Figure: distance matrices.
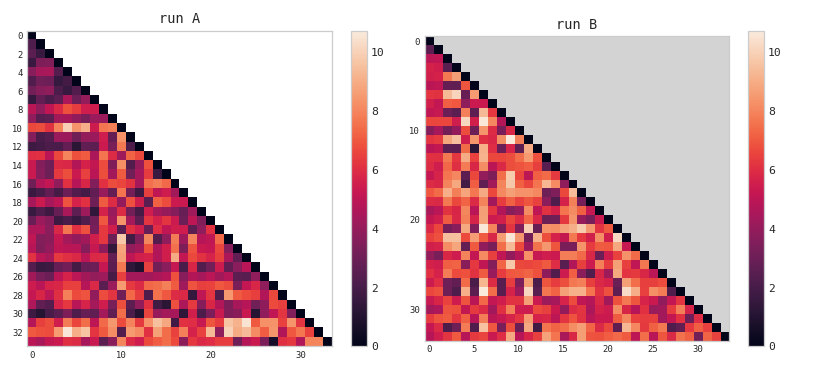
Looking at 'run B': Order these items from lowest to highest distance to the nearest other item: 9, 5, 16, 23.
5, 16, 23, 9
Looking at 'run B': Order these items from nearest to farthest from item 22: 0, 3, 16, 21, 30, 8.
30, 0, 16, 8, 3, 21
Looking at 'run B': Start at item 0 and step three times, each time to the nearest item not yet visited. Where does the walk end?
19
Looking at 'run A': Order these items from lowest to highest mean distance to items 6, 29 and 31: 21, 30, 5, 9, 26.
30, 5, 9, 26, 21
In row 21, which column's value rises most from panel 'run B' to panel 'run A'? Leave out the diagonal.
27
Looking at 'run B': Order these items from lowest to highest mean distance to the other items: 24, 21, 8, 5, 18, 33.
5, 8, 18, 24, 33, 21
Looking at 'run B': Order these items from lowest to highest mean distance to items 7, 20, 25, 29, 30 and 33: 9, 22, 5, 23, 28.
23, 5, 22, 28, 9
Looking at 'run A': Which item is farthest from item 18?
22
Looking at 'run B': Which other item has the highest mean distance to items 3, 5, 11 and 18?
6
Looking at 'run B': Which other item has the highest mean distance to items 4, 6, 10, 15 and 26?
9
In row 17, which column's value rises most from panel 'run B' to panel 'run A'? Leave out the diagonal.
13
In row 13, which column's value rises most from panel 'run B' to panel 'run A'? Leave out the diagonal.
14
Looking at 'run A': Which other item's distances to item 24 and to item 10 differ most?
32
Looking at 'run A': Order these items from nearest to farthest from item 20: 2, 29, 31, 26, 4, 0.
4, 0, 2, 26, 29, 31
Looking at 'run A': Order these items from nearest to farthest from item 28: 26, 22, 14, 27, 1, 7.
7, 26, 1, 27, 14, 22
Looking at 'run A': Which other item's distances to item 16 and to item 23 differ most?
31
